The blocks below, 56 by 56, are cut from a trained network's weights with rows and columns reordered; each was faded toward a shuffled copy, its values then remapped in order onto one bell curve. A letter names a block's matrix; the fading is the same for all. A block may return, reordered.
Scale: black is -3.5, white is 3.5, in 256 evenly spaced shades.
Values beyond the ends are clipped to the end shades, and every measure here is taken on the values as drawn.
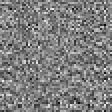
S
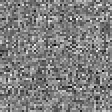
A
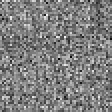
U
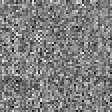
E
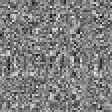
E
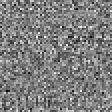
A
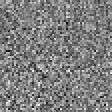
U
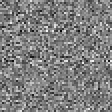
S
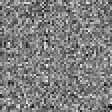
U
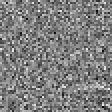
E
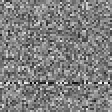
E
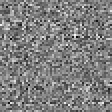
A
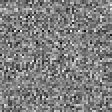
A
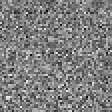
A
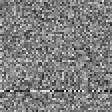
E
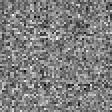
U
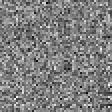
U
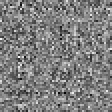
U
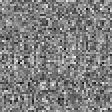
A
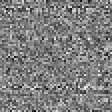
A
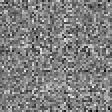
U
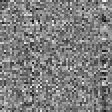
E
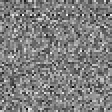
A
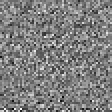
A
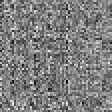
E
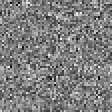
U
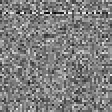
E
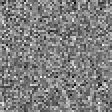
U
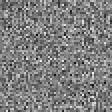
E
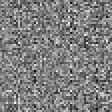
E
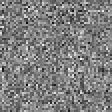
U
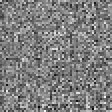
U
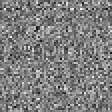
A
